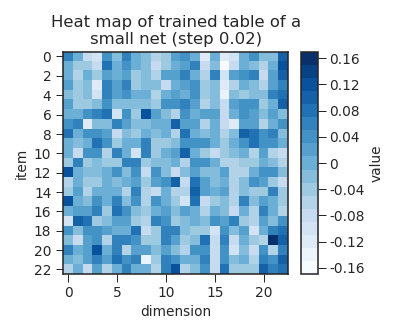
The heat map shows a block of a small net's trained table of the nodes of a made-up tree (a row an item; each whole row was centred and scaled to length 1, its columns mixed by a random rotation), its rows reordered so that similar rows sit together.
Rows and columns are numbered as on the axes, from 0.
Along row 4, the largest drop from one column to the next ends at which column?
16
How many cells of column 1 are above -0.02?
13
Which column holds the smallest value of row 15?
12
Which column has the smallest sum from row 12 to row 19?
8
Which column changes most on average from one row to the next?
0
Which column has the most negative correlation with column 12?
7
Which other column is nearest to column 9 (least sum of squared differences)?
1
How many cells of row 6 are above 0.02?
7
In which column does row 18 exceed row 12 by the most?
11
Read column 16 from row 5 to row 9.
-0.08 -0.08 -0.08 -0.06 -0.04
